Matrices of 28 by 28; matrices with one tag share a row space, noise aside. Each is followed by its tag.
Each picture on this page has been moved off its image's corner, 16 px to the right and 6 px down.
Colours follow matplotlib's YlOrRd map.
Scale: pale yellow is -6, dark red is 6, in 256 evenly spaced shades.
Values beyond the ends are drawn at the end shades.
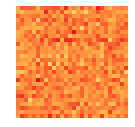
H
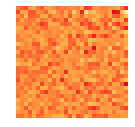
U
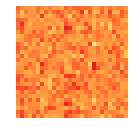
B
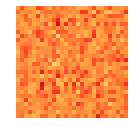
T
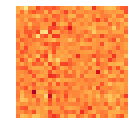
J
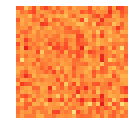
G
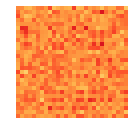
G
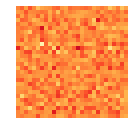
T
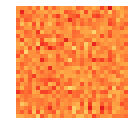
B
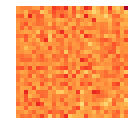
U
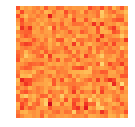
G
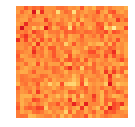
H
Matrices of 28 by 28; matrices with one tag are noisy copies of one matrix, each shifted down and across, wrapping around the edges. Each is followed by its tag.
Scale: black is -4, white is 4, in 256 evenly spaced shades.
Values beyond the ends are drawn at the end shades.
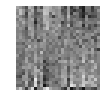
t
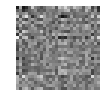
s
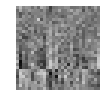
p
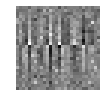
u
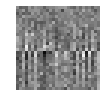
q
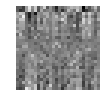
p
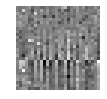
q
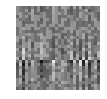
q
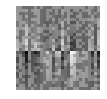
t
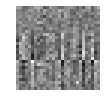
u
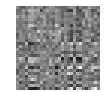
s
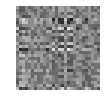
s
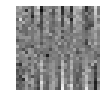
u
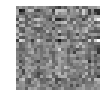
s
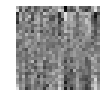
p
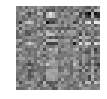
s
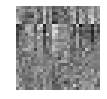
t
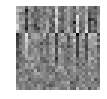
u
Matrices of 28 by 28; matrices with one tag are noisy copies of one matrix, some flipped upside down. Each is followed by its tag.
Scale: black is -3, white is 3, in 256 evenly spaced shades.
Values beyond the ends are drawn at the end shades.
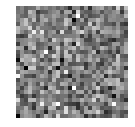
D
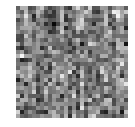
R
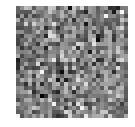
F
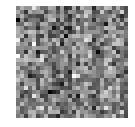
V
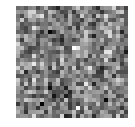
V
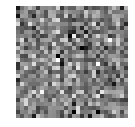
D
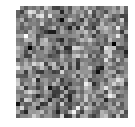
V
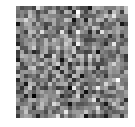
D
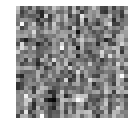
R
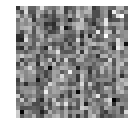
R
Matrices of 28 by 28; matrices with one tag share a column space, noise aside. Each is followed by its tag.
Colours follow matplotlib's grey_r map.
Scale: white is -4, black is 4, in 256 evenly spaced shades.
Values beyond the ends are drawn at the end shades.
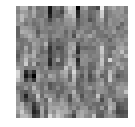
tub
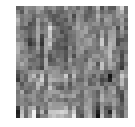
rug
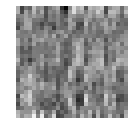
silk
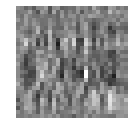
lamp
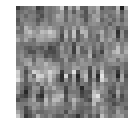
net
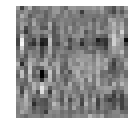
lamp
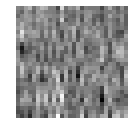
net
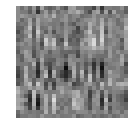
lamp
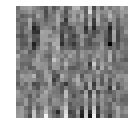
rug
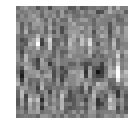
lamp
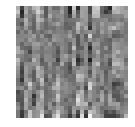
silk
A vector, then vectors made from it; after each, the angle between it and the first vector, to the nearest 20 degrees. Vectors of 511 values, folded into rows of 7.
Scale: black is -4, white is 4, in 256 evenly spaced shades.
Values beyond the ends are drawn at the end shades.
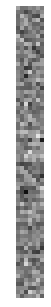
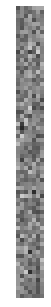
100 degrees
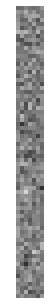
140 degrees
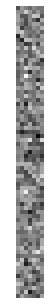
160 degrees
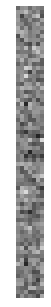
160 degrees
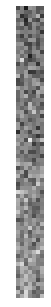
120 degrees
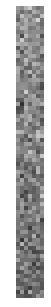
60 degrees
